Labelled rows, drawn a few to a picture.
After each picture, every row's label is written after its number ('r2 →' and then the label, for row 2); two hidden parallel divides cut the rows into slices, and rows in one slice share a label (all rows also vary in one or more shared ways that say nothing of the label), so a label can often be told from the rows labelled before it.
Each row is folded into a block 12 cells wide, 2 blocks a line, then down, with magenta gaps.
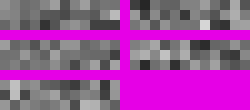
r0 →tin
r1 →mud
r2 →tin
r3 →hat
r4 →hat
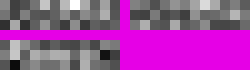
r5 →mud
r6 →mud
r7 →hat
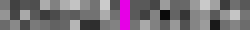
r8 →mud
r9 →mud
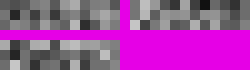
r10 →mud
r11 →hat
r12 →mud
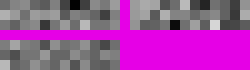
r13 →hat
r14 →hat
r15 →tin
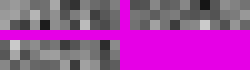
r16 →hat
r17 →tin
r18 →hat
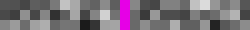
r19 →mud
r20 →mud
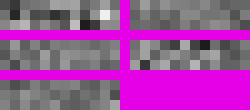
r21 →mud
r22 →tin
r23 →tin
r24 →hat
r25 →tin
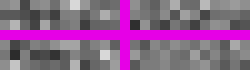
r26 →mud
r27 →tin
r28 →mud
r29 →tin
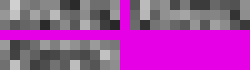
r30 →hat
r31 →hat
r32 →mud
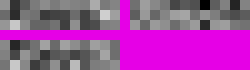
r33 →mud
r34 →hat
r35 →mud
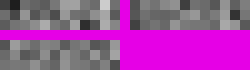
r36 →mud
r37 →tin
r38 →tin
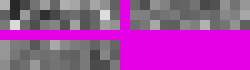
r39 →mud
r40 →tin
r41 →tin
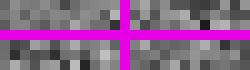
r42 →tin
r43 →hat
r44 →mud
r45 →tin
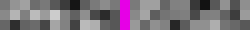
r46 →hat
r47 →hat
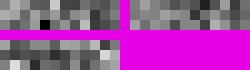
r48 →hat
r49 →hat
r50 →mud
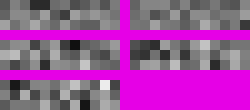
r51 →tin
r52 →tin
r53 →hat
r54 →mud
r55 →mud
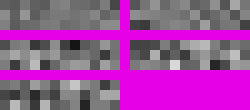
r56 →tin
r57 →tin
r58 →hat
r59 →mud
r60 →mud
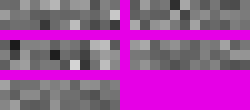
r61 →tin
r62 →tin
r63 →mud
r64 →tin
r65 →tin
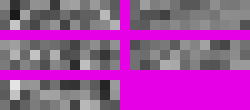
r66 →mud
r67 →tin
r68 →hat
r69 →tin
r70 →hat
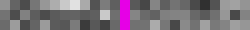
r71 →mud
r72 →tin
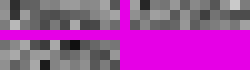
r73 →mud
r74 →tin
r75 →hat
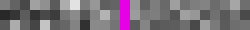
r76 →mud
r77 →tin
